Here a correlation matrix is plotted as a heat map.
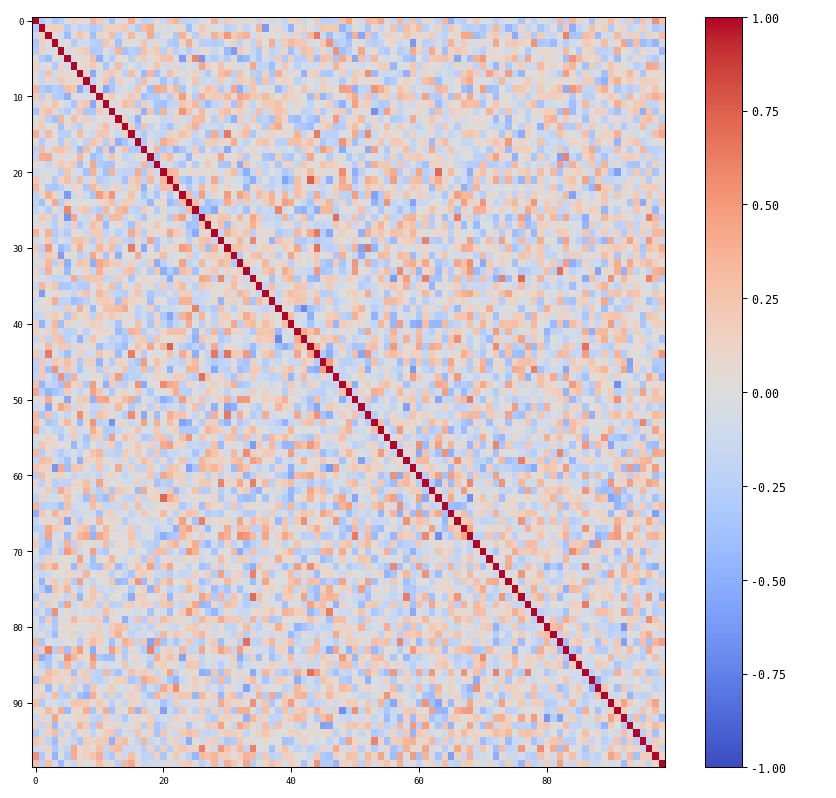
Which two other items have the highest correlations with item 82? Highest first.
33, 57
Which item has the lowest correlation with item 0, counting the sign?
65
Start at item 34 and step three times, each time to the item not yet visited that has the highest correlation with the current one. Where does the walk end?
66
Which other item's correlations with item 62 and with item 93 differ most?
45
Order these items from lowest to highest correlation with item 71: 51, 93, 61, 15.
15, 61, 51, 93
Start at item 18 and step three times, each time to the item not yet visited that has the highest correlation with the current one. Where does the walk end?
44
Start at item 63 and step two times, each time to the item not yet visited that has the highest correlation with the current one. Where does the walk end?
48
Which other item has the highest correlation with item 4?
47
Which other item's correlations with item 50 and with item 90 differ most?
84
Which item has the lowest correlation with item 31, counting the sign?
4
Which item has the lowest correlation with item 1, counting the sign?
36
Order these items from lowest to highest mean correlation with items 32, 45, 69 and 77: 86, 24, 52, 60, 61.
61, 24, 52, 60, 86
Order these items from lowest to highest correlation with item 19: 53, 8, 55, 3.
8, 3, 55, 53
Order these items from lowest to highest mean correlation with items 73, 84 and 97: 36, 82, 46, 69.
46, 69, 82, 36
